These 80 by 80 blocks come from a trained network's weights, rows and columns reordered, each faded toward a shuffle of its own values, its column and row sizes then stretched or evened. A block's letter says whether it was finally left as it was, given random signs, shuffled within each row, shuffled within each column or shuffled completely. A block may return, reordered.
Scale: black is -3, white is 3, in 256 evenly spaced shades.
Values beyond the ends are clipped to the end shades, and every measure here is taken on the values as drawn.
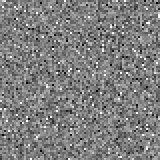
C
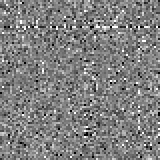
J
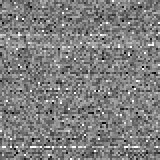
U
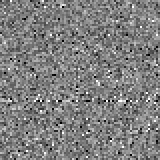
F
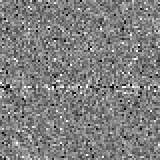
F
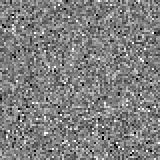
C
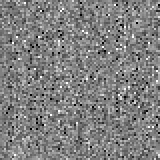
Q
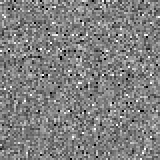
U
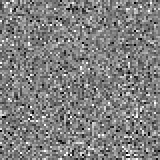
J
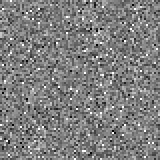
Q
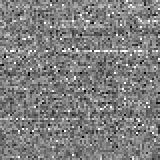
U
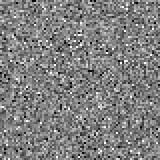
C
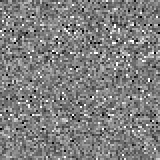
U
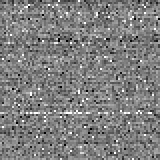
U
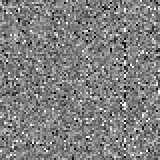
Q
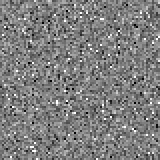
Q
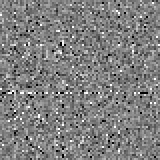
F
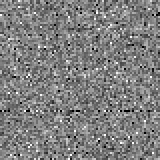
F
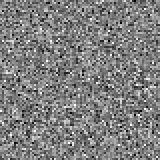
U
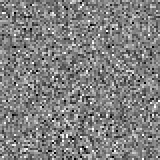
F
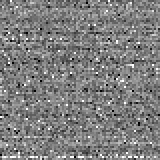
U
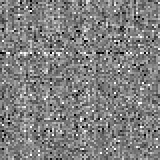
J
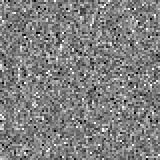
C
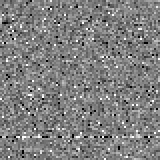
U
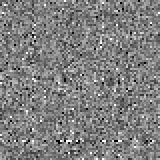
F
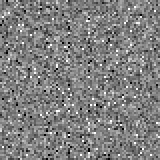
Q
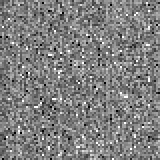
Q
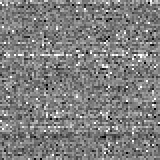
J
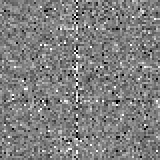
J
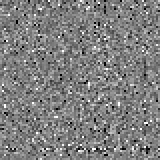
F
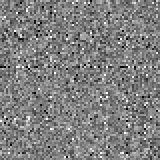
F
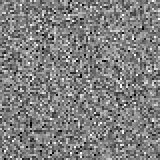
Q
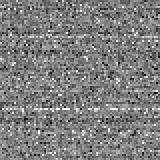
U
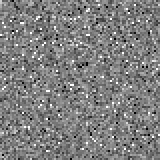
C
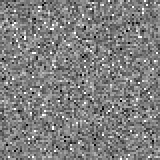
C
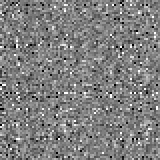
J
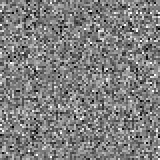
F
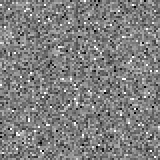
C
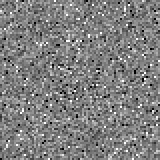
C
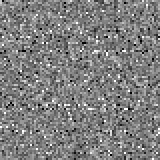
U
